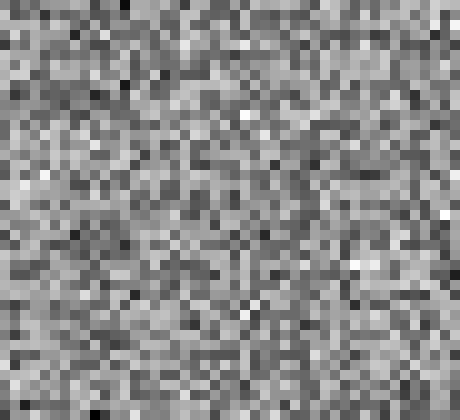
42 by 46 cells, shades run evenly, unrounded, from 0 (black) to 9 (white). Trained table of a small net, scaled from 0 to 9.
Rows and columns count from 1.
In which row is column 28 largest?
42
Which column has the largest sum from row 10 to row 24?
2
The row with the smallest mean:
25
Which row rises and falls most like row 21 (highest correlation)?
17
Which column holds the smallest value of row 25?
13
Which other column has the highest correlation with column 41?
43
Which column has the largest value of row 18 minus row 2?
5
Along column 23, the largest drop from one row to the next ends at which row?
38
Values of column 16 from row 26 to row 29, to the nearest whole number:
7 7 4 6
